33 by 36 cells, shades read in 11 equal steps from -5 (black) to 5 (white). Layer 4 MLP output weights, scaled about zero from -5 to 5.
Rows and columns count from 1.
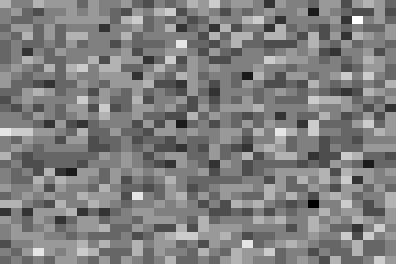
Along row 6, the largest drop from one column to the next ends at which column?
18
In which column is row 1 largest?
20
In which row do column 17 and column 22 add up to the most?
6
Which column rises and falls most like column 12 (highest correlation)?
33
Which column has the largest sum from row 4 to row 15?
8
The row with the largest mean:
17
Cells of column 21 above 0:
10
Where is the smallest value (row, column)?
26, 29
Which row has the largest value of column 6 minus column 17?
16
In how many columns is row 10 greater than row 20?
20
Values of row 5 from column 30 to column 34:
-2 1 -3 2 1
